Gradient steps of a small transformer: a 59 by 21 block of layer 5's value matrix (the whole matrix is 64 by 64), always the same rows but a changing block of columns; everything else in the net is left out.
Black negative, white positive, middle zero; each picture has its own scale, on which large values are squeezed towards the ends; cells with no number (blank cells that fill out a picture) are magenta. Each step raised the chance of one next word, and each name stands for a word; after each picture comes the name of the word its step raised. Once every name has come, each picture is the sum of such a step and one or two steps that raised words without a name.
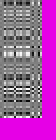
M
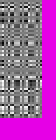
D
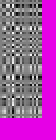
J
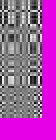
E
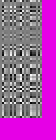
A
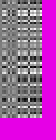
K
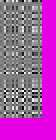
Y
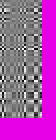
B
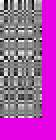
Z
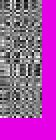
Z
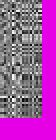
A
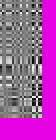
J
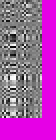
M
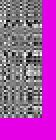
D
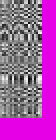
E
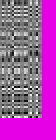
M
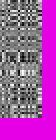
K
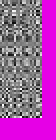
M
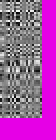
A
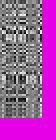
K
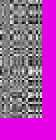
Y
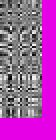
J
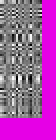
E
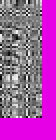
Z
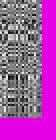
D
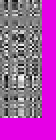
Z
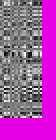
M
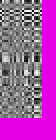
K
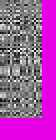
B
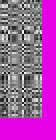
Y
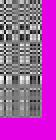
E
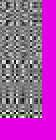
M
